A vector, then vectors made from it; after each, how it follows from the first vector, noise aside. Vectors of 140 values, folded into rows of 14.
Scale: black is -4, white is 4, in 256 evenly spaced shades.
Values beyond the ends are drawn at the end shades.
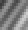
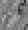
wrapped around, negated, partly zeroed.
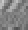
negated, partly zeroed.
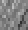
negated, partly zeroed.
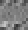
wrapped around, partly zeroed.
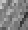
negated, partly zeroed.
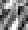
wrapped around, scaled up.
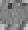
wrapped around, partly zeroed.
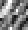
wrapped around, scaled up.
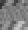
partly zeroed.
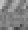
negated, partly zeroed.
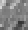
negated, partly zeroed.
